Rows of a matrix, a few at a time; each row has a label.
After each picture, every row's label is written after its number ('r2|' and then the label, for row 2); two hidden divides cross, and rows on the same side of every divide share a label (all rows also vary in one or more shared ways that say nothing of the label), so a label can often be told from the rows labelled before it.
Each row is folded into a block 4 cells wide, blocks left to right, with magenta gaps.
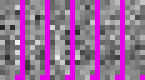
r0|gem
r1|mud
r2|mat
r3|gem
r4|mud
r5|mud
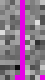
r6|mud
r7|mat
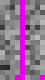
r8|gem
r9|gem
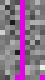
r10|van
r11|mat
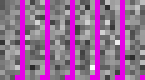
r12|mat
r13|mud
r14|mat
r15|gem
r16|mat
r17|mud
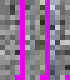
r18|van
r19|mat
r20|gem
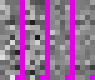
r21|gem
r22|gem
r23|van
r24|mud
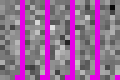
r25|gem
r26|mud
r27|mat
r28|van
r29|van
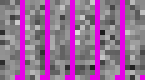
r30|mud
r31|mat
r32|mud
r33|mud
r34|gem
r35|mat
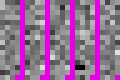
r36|gem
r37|mud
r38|gem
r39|mud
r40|mud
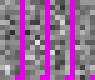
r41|van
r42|gem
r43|gem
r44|mat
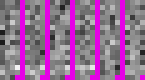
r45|mat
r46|van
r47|van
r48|van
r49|mud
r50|mat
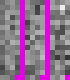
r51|mud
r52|gem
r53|mud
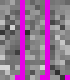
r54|van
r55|gem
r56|mud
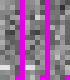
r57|van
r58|van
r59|van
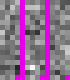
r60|mud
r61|gem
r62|gem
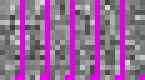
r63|mud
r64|mud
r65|gem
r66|mud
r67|gem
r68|van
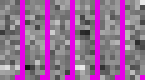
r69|van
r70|mud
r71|mat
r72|van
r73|mud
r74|mat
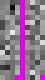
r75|gem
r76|van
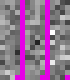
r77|mat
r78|mat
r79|van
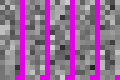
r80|mat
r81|van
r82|mud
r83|mud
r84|gem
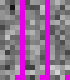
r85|gem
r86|mat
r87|van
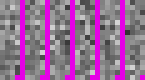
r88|mud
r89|mud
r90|mat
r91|gem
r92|gem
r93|gem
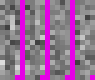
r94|van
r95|mat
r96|gem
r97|mud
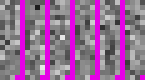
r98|gem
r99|gem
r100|mat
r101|gem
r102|gem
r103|mud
